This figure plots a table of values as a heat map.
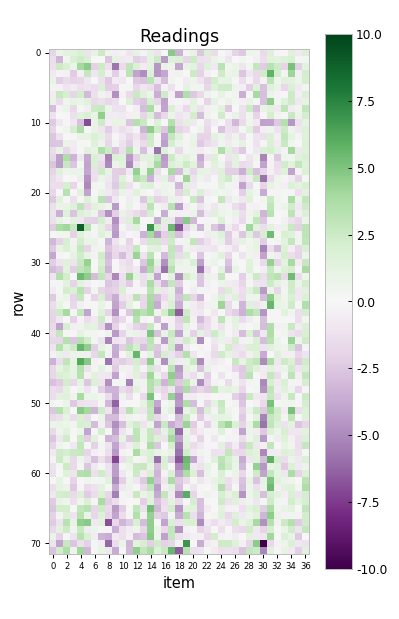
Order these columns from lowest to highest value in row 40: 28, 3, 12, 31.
3, 12, 28, 31
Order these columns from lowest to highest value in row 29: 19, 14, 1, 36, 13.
13, 1, 36, 19, 14
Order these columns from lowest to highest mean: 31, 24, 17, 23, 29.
23, 29, 24, 17, 31
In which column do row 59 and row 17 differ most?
29
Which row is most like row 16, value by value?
15
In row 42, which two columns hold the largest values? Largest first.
4, 5
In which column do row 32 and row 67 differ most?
11
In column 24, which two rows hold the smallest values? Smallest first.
25, 11
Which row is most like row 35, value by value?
66
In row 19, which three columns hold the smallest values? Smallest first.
5, 27, 18
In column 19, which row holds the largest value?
70
